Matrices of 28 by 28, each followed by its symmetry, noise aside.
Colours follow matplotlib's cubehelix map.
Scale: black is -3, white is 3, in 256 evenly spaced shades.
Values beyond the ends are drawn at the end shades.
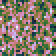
mirrored top to bottom.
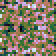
mirrored top to bottom.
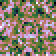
mirrored left to right.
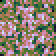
mirrored top to bottom.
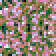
mirrored top to bottom.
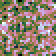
mirrored top to bottom.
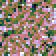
symmetric.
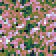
same after a half turn.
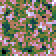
symmetric across the other diagonal.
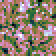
symmetric across the other diagonal.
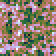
mirrored top to bottom.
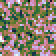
no symmetry.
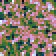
symmetric across the other diagonal.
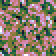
symmetric across the other diagonal.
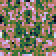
mirrored left to right.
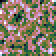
symmetric.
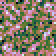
symmetric.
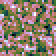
antisymmetric.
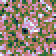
symmetric across the other diagonal.
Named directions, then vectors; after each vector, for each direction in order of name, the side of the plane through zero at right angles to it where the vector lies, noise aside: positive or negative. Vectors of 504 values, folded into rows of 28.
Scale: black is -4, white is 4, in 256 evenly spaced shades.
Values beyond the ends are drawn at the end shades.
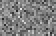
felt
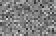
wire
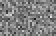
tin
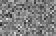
negative, negative, positive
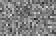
positive, positive, positive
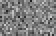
negative, positive, negative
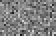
positive, negative, negative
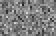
negative, positive, negative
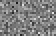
positive, negative, negative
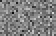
positive, negative, negative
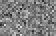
negative, negative, positive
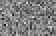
positive, positive, positive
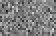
negative, positive, negative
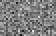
positive, negative, negative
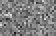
positive, positive, negative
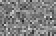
negative, positive, positive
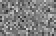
negative, positive, negative
